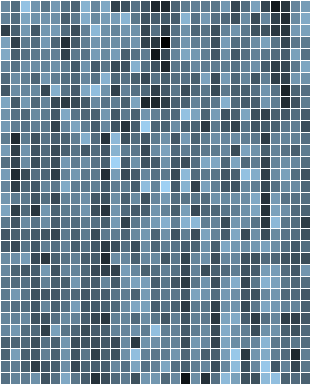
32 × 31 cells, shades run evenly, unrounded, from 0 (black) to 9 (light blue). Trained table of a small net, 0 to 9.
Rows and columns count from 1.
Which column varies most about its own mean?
27
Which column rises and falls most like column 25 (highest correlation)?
19
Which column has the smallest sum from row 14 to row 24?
11
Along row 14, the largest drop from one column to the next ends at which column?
13
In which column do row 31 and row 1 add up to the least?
28
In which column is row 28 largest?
16
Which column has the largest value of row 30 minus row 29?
14
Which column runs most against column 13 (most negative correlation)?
22
